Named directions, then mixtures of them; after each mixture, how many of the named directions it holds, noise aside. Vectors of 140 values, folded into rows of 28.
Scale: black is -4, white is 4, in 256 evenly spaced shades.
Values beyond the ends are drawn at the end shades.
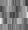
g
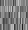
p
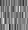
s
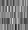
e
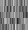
three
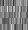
two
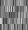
two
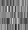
one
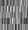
one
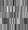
three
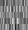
two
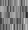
three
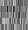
two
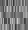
three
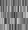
three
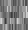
three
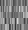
three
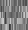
two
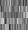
two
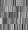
two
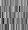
one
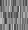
three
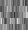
three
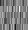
three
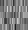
four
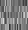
two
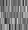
three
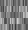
three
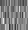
one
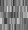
four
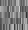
four
